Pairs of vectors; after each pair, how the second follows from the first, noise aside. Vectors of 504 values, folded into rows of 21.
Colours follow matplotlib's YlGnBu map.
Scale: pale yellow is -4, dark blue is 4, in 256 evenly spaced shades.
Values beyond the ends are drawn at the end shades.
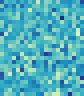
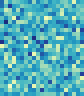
wrapped around, negated.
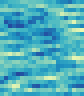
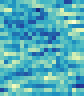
copied.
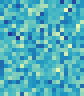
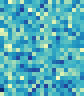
shuffled.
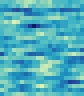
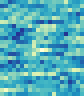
wrapped around, negated.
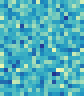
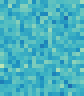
shrunk.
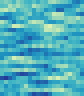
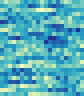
wrapped around, negated.
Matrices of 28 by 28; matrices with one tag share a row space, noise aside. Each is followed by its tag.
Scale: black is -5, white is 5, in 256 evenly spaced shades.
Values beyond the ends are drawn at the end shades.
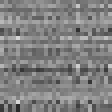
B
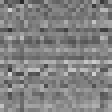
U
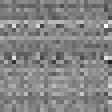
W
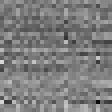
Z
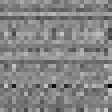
W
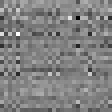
B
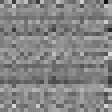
W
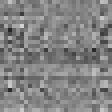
U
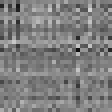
B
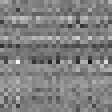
B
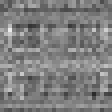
U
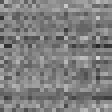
Z
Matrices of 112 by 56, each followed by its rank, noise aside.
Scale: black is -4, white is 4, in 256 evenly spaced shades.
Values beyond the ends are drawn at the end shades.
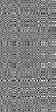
two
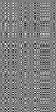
two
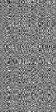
six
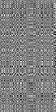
three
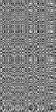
two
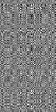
four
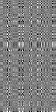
two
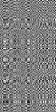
two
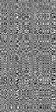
four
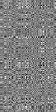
four
